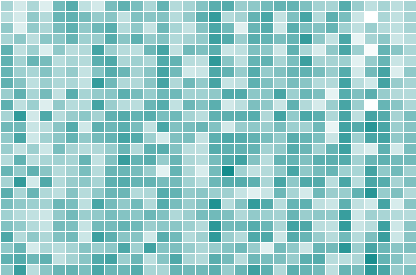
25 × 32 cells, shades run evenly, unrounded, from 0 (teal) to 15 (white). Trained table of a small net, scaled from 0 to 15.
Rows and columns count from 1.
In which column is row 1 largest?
4
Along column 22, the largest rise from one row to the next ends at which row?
10
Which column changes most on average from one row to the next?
29
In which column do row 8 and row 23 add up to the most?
3
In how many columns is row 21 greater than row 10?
11
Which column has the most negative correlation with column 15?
18
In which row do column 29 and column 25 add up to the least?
24
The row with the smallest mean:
25
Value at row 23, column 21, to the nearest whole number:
13
